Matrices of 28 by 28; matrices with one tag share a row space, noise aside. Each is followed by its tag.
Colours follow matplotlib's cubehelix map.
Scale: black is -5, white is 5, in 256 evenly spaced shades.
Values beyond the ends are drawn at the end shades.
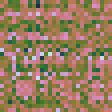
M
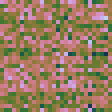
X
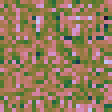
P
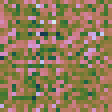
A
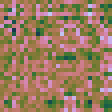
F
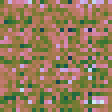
X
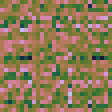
X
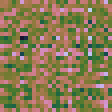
X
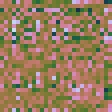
P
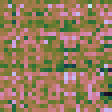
F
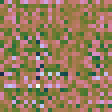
M
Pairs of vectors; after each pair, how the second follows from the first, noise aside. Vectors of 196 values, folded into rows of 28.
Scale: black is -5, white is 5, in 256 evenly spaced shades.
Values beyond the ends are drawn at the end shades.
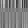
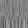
reversed, shrunk.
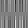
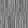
shrunk.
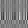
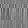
reversed, negated, shrunk.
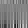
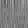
reversed, negated, shrunk.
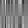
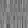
reversed, negated, shrunk.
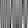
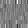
reversed, negated, partly zeroed.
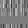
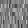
shuffled.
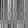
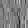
reversed, negated, partly zeroed.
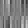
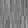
shrunk.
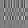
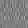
shrunk.
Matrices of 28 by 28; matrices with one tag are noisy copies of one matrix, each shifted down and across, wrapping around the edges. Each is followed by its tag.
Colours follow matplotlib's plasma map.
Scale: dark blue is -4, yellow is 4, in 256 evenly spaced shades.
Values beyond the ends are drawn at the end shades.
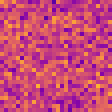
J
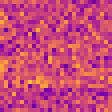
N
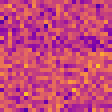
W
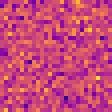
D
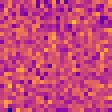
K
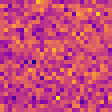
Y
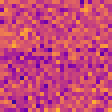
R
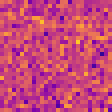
K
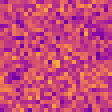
Y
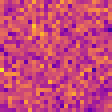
J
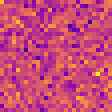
Y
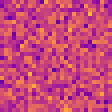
J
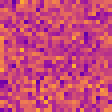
J
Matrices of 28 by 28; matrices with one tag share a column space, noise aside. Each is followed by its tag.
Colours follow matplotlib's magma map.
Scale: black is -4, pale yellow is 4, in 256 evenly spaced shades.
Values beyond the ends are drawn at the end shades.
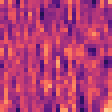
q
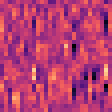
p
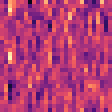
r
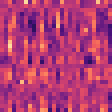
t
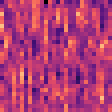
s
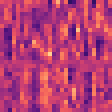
s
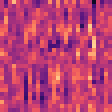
s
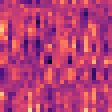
t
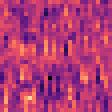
p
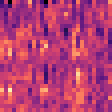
s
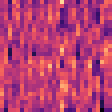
q
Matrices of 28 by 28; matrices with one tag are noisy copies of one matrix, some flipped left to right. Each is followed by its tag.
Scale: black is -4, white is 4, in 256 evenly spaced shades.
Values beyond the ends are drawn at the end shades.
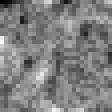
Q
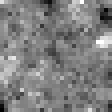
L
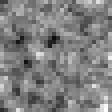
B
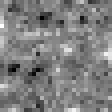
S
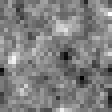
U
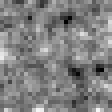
S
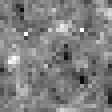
U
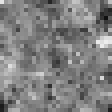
L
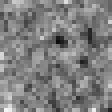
B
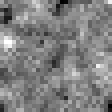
L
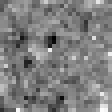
B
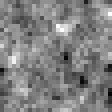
U
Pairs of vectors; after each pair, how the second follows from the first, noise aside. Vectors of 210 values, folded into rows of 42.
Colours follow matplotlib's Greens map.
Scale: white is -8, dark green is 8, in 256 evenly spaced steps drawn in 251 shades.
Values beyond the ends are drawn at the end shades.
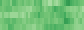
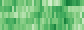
scaled up.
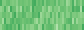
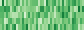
wrapped around, negated, scaled up.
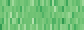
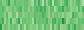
copied.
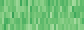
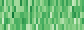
scaled up.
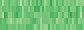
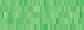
negated, shrunk.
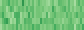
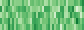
reversed, negated, scaled up.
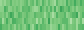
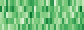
reversed, negated, scaled up.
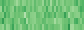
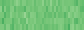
shrunk.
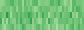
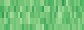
wrapped around.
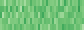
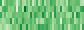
wrapped around, negated, scaled up.
